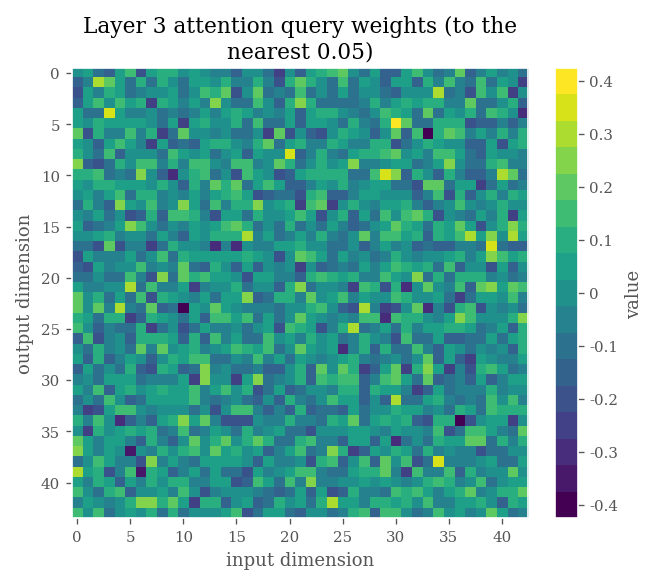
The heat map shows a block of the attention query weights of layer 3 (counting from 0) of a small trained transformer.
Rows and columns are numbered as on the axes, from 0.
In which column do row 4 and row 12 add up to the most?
3
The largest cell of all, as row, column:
5, 30
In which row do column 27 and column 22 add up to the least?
29
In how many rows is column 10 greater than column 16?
17
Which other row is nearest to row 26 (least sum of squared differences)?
12
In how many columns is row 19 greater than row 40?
12
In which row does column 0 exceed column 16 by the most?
39
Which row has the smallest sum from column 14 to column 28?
19
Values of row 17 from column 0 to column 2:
-0.1 -0.1 -0.2
